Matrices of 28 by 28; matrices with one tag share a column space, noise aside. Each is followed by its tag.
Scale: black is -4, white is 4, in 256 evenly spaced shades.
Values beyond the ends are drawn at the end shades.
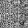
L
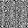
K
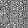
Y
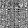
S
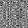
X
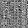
X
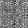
X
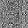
Y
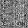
L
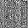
K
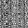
L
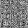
L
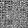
X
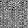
X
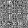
L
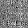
L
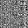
Y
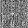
L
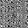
K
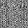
S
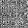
L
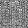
X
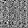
K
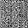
K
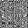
K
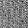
X
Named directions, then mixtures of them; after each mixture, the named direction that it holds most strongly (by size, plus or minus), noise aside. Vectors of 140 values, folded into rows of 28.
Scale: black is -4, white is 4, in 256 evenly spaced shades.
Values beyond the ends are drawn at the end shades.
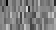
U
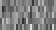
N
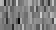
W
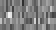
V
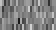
N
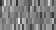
W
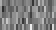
N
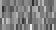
N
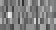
V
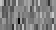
W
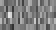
V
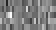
V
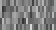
N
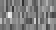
V
